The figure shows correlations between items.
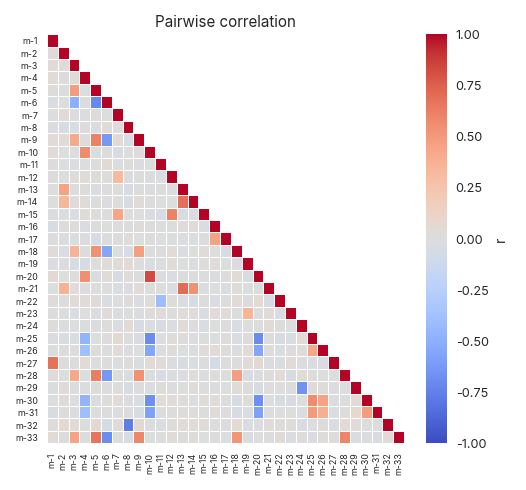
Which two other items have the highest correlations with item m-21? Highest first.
m-13, m-14
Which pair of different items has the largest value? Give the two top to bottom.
m-10, m-20
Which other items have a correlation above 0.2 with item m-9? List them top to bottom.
m-3, m-5, m-18, m-28, m-33
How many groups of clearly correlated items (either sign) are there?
10
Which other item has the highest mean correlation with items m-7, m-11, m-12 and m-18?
m-15
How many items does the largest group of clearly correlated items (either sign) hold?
7
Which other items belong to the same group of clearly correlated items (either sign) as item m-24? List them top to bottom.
m-29
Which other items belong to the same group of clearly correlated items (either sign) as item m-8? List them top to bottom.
m-32
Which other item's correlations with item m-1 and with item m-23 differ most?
m-27
